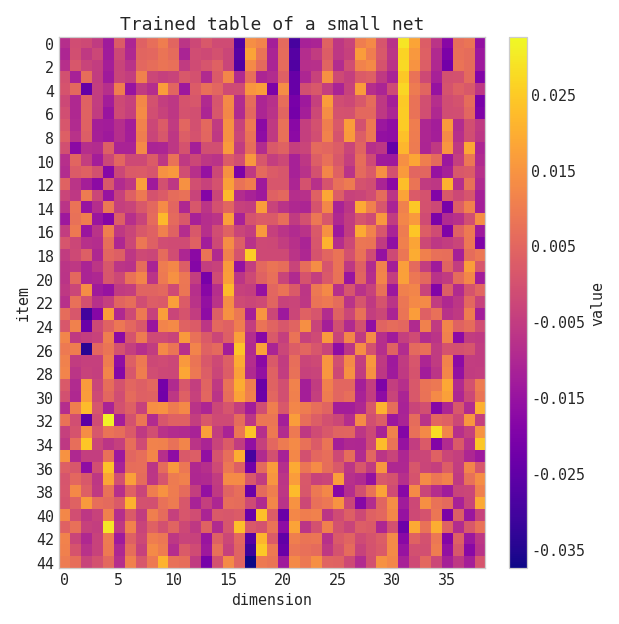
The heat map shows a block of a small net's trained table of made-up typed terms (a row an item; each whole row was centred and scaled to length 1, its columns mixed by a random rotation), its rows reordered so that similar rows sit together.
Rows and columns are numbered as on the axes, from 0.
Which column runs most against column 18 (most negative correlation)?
35
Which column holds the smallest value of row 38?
17
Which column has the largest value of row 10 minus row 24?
32
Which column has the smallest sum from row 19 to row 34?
36
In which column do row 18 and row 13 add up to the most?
15
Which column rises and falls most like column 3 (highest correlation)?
30
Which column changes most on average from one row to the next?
2
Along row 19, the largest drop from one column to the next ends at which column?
16
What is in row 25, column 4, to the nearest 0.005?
0.01
